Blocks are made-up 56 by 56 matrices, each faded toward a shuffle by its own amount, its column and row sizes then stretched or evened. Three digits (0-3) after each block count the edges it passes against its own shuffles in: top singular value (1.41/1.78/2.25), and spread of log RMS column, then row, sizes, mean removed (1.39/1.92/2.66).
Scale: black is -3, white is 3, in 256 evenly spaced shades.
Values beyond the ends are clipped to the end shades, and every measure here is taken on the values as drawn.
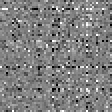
2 2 2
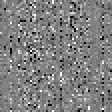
1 3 0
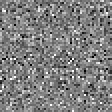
2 0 1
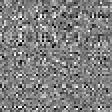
3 2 2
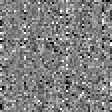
1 2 1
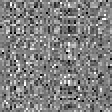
3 2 0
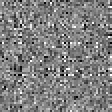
2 1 2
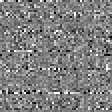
0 1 3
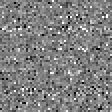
0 0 2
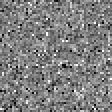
0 0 1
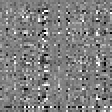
2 3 3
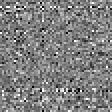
2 1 2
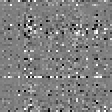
1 3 3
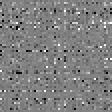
1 2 3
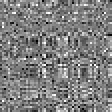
3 1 2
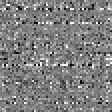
0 1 3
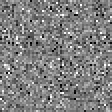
0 1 1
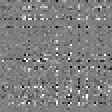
1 2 3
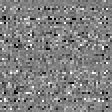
0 1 3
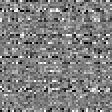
2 0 3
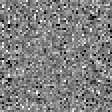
1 2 0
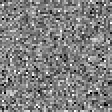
0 1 1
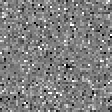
0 1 1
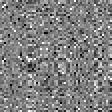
3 1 0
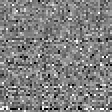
2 0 2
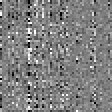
2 3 0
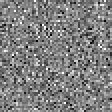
1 0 0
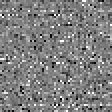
0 1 2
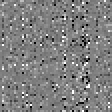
0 3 1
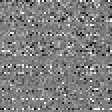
0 1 3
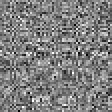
3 1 2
